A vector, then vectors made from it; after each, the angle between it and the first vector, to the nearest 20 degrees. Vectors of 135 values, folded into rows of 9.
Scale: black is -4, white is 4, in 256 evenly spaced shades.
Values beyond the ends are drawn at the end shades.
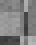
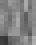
40 degrees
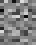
80 degrees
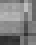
40 degrees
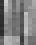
120 degrees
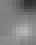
100 degrees
